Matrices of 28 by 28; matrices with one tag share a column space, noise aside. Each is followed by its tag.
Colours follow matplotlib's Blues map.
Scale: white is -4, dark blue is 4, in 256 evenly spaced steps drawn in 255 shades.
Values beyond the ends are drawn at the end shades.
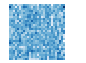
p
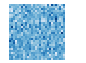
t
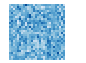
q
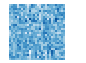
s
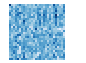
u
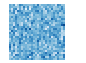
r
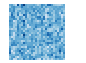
u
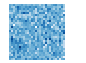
q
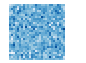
r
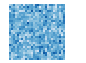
p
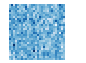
s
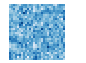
r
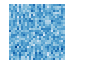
p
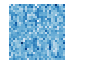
t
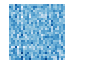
p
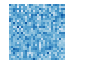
t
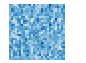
s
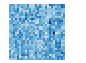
s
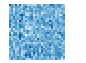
u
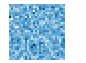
q
